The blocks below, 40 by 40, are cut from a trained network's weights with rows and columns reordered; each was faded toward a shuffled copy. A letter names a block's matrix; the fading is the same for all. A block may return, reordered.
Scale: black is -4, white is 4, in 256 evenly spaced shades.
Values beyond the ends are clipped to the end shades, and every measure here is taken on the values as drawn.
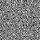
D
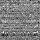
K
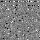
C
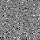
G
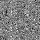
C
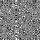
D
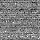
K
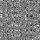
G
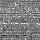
K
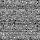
K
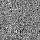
C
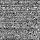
K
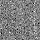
C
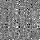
G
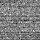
K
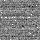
K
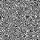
D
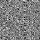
D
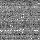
K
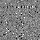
G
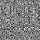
D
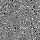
G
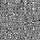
D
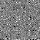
G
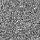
C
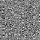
D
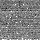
K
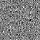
D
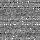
K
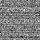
K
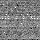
K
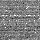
K
